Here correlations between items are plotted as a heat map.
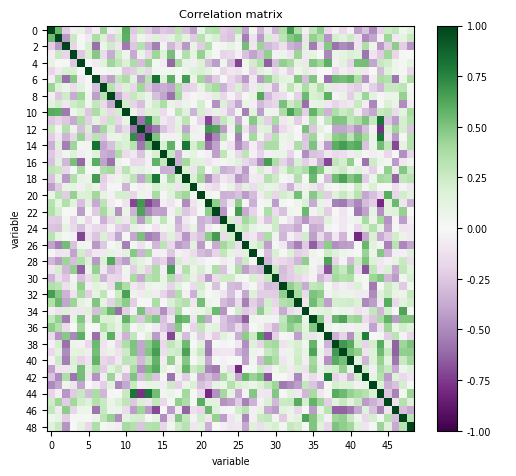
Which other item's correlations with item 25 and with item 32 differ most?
4
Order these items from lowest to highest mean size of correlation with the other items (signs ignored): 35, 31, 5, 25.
5, 31, 25, 35
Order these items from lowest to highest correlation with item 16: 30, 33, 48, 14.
48, 33, 30, 14
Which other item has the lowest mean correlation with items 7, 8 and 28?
16
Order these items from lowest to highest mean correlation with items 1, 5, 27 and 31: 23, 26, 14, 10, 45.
26, 23, 14, 45, 10
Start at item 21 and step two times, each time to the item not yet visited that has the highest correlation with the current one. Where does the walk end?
22
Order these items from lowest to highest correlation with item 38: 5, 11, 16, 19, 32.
5, 19, 32, 16, 11
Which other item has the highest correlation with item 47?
34
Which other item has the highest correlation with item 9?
31
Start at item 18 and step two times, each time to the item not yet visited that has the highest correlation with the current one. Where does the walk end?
6
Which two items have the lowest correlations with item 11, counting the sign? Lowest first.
21, 12
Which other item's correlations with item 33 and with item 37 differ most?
42
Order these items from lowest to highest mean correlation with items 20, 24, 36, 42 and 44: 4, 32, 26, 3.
3, 26, 32, 4
